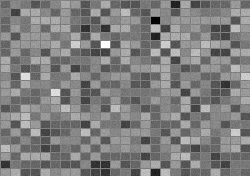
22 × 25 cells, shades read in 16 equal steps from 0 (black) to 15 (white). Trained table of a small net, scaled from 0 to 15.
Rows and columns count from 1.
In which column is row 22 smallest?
16
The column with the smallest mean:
9
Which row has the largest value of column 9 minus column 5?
17
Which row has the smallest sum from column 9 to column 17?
22
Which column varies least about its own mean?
14
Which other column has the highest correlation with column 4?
21
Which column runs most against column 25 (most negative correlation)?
15
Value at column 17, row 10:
10
